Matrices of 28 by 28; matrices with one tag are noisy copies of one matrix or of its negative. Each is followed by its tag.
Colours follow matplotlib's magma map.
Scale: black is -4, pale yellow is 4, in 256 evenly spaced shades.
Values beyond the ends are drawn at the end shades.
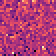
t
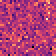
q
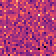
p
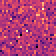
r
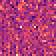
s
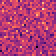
r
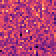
r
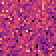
r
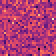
p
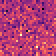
r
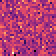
t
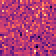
r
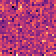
s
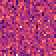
s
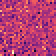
t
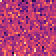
t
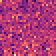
t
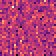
s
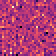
s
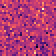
r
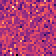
s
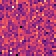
s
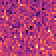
r
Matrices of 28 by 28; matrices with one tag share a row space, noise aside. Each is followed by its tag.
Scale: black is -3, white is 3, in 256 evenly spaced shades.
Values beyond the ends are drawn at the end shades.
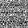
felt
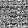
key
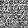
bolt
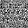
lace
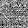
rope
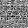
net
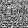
net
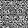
lace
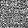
felt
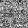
rope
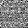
felt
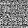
lace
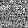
key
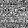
felt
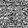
key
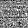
rope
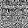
lace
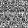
lace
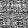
rope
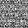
felt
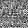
net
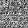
bolt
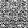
key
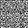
lace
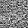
key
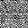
lace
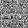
net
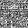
net
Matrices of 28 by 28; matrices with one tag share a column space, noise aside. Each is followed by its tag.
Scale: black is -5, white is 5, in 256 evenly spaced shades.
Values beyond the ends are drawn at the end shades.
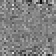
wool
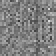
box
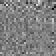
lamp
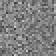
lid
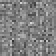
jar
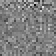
lamp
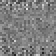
wool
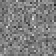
lid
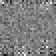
wool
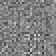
jar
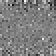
wool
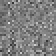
jar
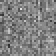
box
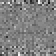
wool
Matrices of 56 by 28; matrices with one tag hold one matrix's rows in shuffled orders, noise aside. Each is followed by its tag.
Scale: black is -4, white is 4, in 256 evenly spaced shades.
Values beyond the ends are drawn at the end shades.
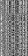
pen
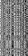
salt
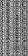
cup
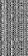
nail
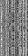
pen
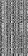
nail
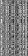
pen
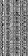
cup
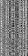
pen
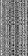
pen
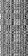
salt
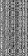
pen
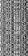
salt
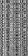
cup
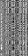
pen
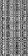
cup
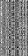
pen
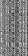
pen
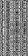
cup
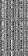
nail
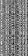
pen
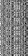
salt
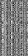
nail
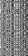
salt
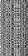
salt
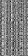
nail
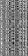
pen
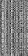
nail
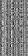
nail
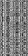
cup
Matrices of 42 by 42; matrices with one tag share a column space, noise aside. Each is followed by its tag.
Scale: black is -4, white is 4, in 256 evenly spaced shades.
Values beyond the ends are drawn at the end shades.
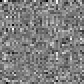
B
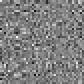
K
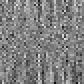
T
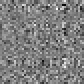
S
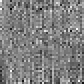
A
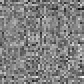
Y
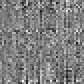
A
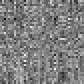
T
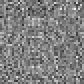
Y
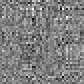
Y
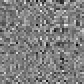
B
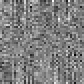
T
